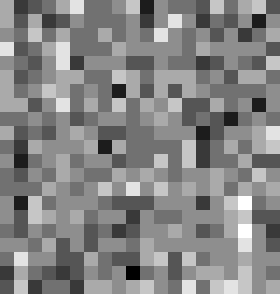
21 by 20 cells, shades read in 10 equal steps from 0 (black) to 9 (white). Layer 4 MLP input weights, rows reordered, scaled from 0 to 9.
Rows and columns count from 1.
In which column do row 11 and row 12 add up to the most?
14
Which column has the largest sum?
18
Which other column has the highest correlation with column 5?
1
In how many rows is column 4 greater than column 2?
13
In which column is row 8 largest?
5
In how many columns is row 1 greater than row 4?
5
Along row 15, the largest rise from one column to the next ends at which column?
3
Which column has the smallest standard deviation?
7
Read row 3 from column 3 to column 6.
7 4 6 4
